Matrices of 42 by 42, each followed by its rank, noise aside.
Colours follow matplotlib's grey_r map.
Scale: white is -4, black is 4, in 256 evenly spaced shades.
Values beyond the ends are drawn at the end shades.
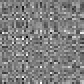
four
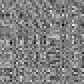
four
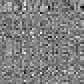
six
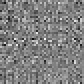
four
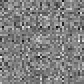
four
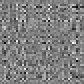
four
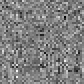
eight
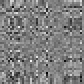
three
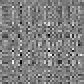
three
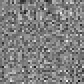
eight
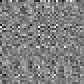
four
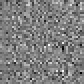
eight
